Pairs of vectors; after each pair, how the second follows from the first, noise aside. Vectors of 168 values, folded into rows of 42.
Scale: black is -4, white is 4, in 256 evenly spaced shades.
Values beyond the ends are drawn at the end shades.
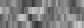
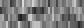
negated.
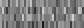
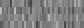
wrapped around, negated, shrunk.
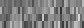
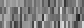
negated.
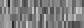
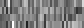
negated.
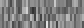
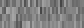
wrapped around, negated, shrunk.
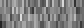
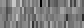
wrapped around, negated, partly zeroed.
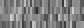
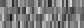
reversed, negated.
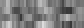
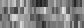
reversed, negated.
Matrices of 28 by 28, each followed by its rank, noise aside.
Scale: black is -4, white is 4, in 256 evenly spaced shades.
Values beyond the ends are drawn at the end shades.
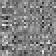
four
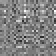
three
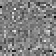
eight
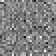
six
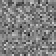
eight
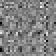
four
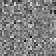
six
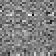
six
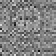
four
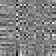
three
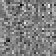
six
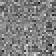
six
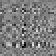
three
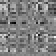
three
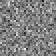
eight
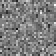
eight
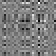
two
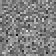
eight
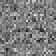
eight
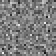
eight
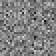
six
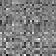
three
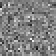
eight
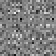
four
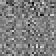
six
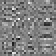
four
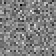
eight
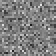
eight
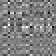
two
